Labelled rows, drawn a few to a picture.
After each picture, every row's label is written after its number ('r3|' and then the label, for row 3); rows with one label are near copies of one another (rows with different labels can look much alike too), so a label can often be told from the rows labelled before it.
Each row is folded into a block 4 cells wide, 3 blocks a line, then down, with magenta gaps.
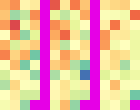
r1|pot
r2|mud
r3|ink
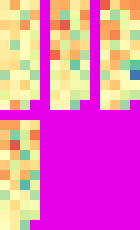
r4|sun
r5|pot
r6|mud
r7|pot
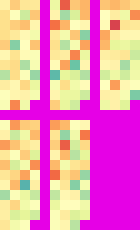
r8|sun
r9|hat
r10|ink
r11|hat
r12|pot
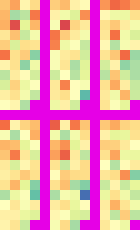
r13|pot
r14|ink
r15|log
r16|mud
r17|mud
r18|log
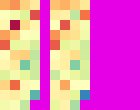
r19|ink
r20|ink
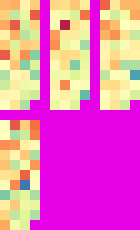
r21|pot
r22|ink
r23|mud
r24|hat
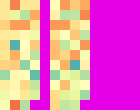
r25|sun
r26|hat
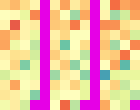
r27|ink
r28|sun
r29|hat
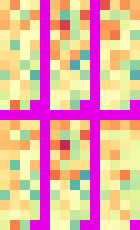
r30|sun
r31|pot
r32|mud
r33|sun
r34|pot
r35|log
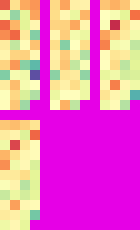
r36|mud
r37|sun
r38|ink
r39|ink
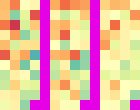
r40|pot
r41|log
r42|ink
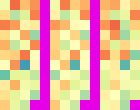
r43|hat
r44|hat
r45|pot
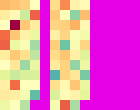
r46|ink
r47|sun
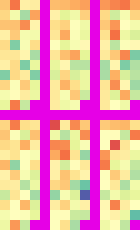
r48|sun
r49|log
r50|log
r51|sun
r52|mud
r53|ink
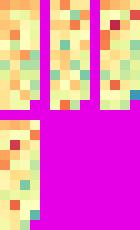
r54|log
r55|sun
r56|ink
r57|ink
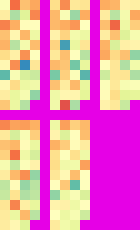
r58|hat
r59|sun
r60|pot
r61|log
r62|hat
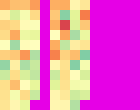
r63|log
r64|pot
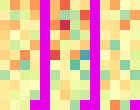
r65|hat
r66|pot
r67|sun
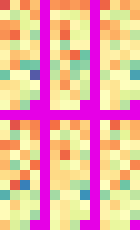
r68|mud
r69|log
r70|mud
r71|hat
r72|mud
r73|hat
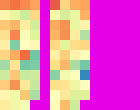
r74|log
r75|mud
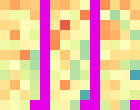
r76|log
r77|ink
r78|mud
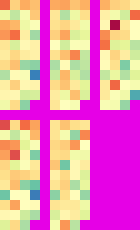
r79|mud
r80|log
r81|ink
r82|mud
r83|sun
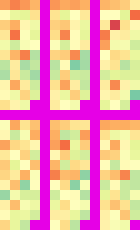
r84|log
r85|log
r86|ink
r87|hat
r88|pot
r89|log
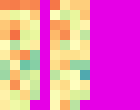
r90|log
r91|mud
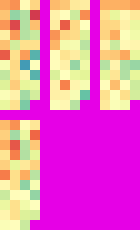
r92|pot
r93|ink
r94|log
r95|pot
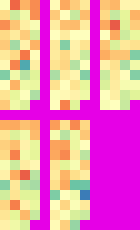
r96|hat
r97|sun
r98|pot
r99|log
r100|mud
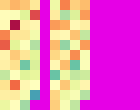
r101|ink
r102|hat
